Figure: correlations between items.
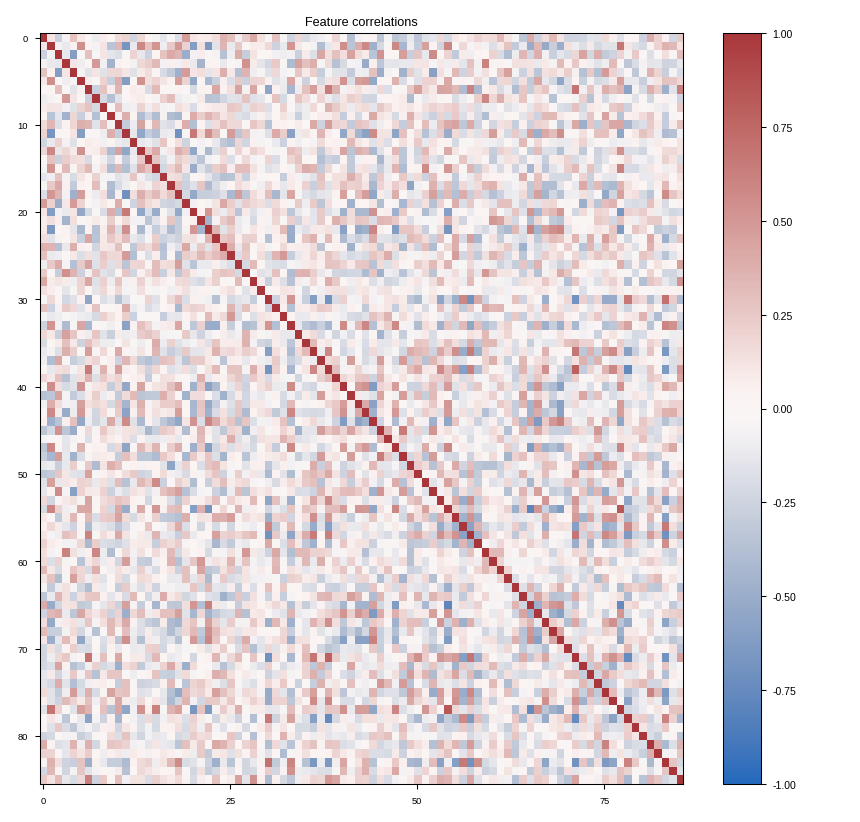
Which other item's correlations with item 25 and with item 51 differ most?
11
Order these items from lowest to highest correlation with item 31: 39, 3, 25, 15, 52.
15, 52, 39, 3, 25
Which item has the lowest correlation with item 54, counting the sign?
65
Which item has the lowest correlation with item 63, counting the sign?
54
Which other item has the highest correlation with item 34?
3
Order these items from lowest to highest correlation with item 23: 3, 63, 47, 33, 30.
33, 30, 47, 63, 3
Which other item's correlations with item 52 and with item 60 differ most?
18
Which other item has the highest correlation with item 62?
4
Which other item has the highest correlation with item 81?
75
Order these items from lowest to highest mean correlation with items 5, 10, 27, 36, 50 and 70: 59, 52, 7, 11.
52, 11, 7, 59
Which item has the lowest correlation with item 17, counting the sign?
49
